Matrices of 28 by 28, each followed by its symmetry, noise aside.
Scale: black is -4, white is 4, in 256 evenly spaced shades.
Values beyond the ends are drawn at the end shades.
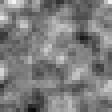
no symmetry.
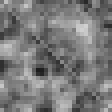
symmetric across the other diagonal.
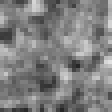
antisymmetric.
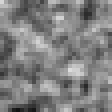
no symmetry.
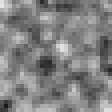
symmetric across the other diagonal.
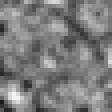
symmetric across the other diagonal.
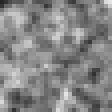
no symmetry.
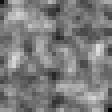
same after a half turn.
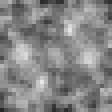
same after a half turn.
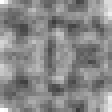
mirrored top to bottom.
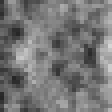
mirrored top to bottom.
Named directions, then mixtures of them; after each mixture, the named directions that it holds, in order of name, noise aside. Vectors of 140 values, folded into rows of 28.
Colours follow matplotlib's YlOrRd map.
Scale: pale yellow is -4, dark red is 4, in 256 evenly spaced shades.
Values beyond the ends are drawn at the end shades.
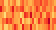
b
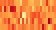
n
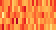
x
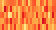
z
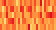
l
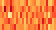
n, z.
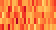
x.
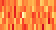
n, x, z.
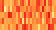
b, n, z.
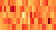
b, n.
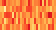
l, n, z.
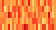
z.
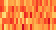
b, x.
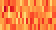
n, x, z.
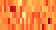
n.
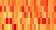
b, z.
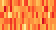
z.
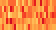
b, l, z.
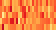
b, x, z.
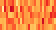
l, n, z.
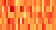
l, n.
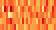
l, n, z.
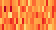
n, x, z.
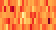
b, n.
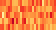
l, x.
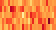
b, n.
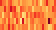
n, x.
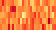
n, z.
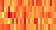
n, x, z.
